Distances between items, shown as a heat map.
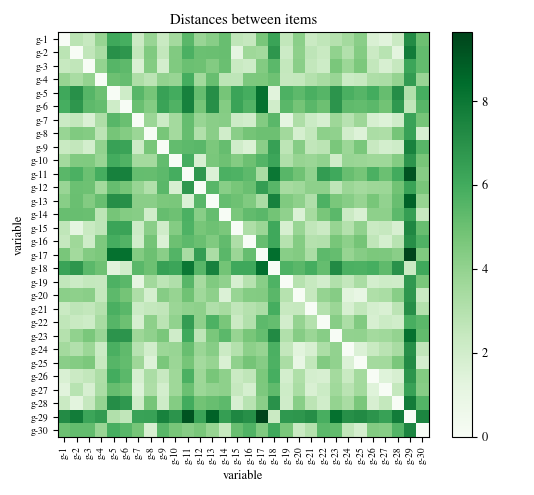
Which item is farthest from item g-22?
g-11
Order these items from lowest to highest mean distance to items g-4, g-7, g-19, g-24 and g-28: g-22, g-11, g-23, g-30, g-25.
g-22, g-25, g-23, g-30, g-11
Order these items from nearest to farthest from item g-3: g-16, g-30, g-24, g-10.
g-16, g-24, g-10, g-30
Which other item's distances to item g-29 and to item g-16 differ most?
g-9
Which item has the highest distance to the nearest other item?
g-17
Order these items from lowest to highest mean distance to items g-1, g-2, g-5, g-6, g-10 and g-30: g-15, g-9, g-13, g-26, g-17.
g-26, g-15, g-9, g-13, g-17
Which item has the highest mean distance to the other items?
g-29
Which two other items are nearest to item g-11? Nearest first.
g-13, g-17
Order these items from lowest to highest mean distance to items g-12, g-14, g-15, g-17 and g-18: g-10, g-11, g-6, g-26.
g-26, g-10, g-6, g-11
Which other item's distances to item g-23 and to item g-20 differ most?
g-14
